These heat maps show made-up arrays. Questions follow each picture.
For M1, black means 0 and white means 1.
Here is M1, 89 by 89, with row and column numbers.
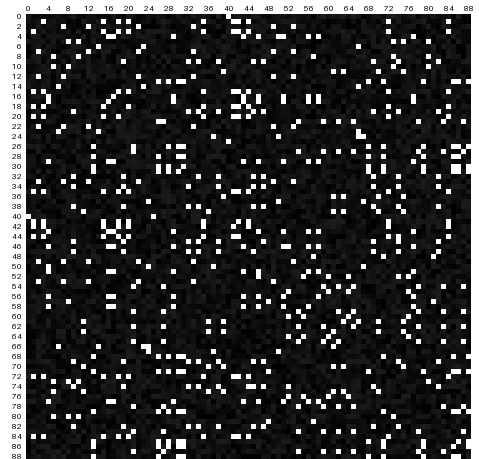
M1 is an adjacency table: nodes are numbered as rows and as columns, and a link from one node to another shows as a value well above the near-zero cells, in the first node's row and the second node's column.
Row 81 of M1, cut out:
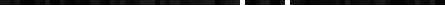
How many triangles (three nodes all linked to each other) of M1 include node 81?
1
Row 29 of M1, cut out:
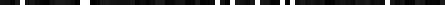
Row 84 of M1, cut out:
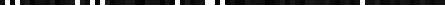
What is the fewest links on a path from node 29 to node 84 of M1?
5
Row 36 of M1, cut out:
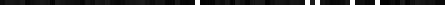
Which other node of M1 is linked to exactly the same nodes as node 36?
node 11
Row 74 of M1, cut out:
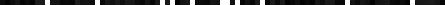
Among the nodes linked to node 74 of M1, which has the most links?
node 44
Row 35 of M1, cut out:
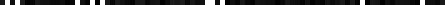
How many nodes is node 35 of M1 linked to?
10
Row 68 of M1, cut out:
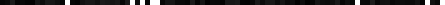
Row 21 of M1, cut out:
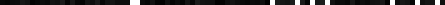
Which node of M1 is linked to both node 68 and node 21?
node 26
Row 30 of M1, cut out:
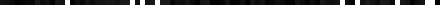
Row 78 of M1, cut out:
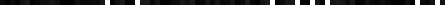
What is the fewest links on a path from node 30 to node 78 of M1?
3
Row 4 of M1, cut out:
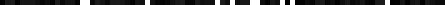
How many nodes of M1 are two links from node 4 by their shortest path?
4
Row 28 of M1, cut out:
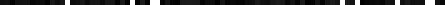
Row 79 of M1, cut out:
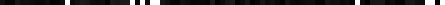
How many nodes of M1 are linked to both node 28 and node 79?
7
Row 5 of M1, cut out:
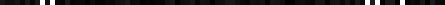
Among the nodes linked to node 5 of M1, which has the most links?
node 75
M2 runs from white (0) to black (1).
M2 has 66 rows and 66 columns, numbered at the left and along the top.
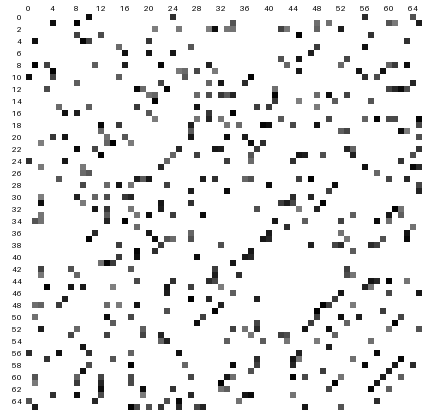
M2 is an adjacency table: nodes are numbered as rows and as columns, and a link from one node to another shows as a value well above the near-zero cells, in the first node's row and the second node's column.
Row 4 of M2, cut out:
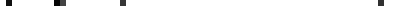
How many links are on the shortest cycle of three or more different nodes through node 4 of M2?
4
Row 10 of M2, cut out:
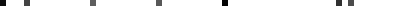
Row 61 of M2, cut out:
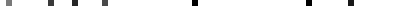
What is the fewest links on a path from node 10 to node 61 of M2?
2
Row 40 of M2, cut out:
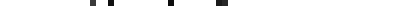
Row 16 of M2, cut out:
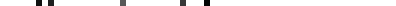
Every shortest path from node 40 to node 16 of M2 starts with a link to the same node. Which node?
node 36
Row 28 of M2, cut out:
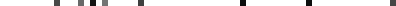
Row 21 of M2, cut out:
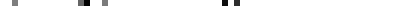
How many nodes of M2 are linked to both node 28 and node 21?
2
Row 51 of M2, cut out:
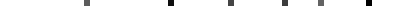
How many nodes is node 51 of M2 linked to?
6
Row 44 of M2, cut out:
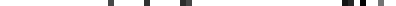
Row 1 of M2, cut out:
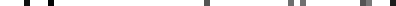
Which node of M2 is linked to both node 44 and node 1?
node 60
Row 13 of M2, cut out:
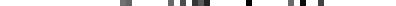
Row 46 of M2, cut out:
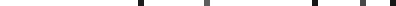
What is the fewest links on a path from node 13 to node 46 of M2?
2
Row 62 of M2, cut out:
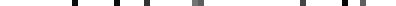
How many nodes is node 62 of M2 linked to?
8
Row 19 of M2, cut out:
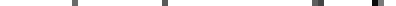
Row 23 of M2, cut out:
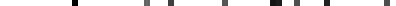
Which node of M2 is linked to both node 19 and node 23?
node 12
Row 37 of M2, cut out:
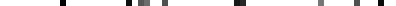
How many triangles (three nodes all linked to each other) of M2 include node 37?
3
